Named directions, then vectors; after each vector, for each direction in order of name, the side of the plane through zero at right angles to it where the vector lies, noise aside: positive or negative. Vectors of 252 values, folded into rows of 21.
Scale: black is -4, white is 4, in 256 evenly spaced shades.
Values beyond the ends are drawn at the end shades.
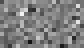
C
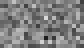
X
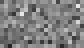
positive, negative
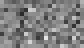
negative, negative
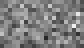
positive, positive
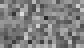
positive, negative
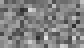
negative, negative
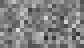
positive, positive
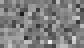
negative, positive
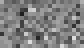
negative, negative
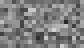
negative, negative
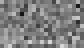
negative, positive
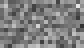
positive, negative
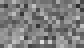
negative, positive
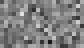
positive, negative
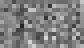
negative, negative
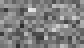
negative, negative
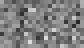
negative, negative
